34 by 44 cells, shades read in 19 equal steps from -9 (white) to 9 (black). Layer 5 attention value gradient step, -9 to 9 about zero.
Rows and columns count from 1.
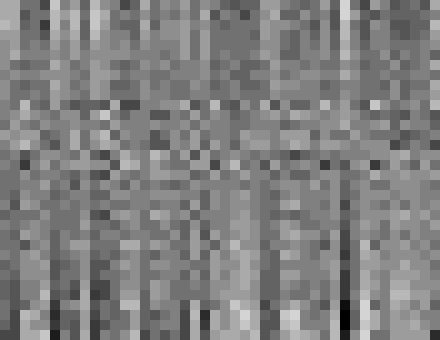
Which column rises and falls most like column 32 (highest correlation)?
5
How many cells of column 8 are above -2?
24
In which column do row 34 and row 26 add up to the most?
35
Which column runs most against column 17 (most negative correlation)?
31
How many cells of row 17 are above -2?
31
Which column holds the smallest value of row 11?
38
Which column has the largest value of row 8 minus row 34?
37
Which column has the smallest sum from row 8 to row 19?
11
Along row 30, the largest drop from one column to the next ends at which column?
9
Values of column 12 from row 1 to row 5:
0 1 1 0 0
